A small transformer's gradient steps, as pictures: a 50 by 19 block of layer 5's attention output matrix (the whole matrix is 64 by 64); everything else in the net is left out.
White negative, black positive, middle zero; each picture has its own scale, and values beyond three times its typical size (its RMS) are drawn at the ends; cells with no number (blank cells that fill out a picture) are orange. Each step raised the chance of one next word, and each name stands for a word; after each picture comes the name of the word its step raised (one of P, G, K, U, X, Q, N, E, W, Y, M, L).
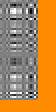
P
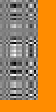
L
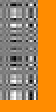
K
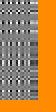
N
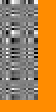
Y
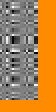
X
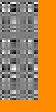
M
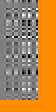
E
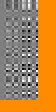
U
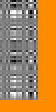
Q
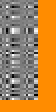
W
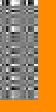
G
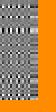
W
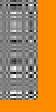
M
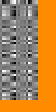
L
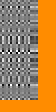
X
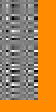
U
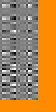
U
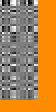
G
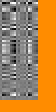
Q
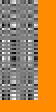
K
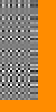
U
